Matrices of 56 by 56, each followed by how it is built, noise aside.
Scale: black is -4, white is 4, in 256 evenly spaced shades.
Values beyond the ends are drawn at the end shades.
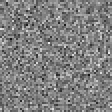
noise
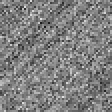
Hankel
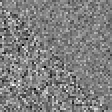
lower triangular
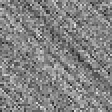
Toeplitz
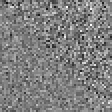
upper triangular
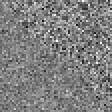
upper triangular
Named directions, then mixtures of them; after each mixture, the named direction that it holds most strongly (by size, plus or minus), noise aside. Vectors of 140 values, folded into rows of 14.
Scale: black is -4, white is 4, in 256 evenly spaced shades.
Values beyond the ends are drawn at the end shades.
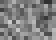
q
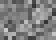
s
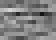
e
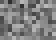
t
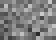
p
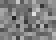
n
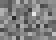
n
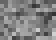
q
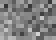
p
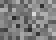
n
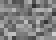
s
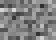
n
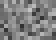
s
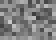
t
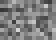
q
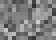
s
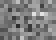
n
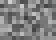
t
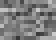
e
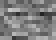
e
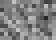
q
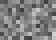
q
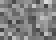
q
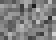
s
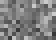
q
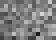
p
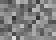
t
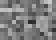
q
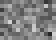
q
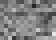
q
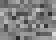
n
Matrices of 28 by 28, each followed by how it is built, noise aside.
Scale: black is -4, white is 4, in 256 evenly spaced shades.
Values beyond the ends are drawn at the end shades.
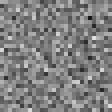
noise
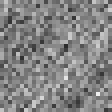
Hankel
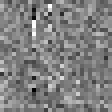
uneven columns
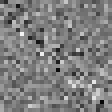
banded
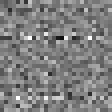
uneven rows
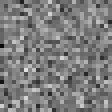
noise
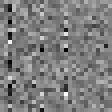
uneven columns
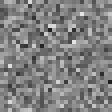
noise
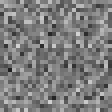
repeating columns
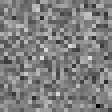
noise
